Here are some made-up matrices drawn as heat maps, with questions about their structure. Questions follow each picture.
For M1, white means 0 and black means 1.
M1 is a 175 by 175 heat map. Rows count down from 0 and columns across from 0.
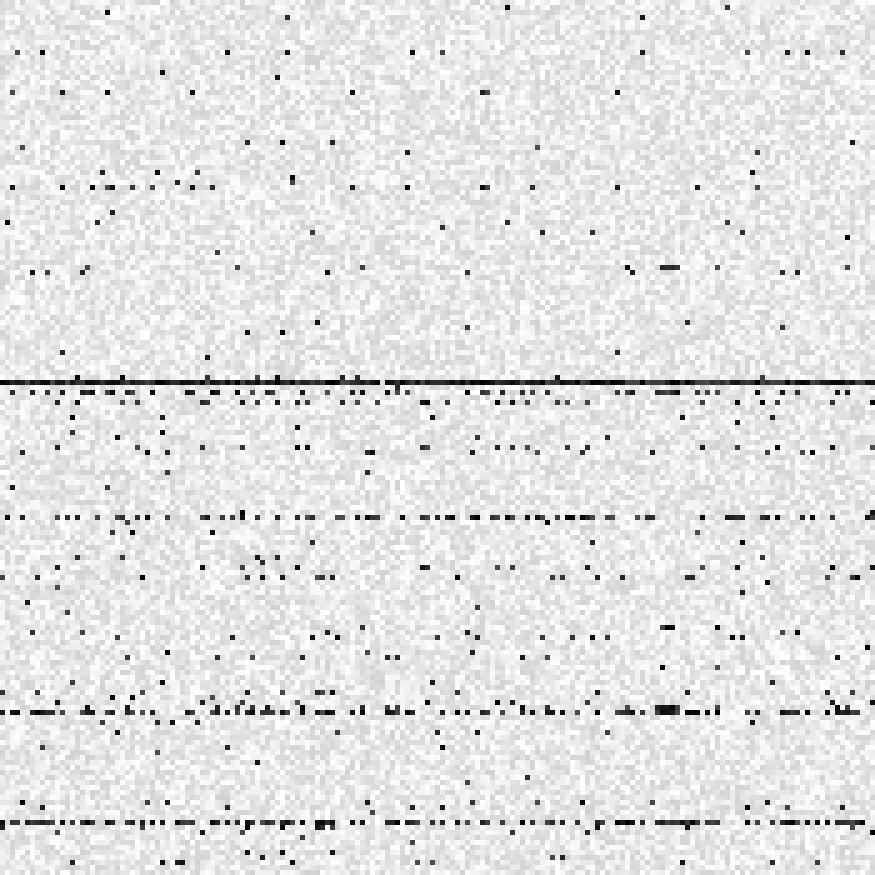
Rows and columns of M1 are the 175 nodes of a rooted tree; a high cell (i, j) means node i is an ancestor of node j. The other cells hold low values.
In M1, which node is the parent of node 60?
167
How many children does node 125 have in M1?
3
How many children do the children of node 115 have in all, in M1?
5
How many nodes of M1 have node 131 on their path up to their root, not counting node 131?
9
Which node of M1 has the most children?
103
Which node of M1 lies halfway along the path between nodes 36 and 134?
78
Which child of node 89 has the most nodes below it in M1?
113
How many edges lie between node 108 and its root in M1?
4
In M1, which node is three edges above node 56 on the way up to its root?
28
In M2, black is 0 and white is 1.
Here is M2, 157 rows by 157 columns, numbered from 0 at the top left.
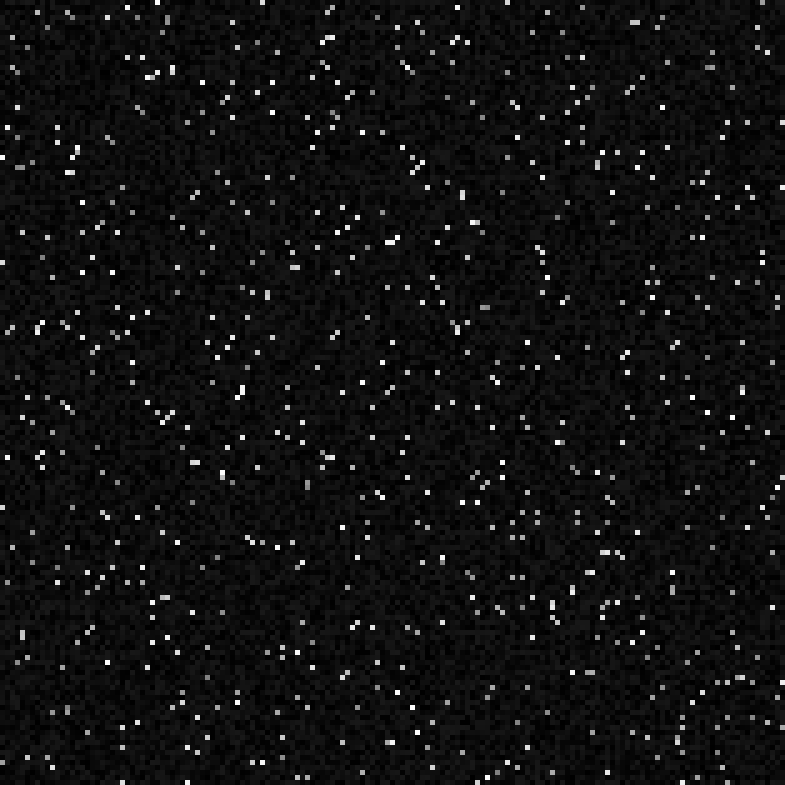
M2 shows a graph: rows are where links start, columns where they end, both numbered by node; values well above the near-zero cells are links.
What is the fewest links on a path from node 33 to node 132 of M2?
2
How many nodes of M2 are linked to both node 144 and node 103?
2
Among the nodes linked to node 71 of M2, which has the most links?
node 141
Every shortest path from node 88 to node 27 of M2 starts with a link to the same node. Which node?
node 111
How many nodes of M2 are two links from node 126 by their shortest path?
10
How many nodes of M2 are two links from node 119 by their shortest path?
9
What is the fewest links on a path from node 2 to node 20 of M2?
5
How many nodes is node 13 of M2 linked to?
7
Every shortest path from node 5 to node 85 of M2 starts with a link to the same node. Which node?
node 131
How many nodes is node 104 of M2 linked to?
6
